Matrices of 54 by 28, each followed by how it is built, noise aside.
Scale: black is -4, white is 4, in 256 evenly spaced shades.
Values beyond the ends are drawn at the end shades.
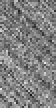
Toeplitz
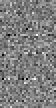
uneven rows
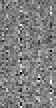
uneven columns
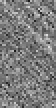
Toeplitz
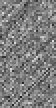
Hankel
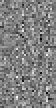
uneven columns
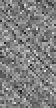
Toeplitz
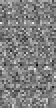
repeating columns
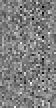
uneven columns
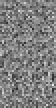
repeating columns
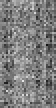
blocks
